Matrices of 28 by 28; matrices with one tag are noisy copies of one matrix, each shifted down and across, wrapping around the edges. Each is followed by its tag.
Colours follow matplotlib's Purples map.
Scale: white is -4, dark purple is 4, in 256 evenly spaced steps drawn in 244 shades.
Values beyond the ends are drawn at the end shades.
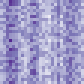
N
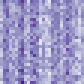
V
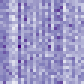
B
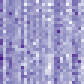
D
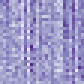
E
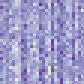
D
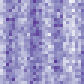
N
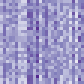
E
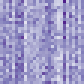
B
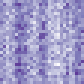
N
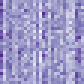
E
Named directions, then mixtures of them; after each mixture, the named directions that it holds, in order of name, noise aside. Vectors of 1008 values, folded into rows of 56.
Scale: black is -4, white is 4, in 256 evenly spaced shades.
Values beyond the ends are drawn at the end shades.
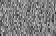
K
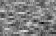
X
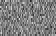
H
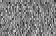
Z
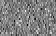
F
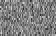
H.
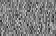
F, K.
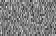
H.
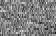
H, X.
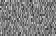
H.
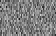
H, K.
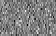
F.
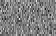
F, H.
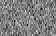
F, H.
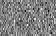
F, Z.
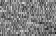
H, X.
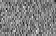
F, Z.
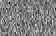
K, Z.
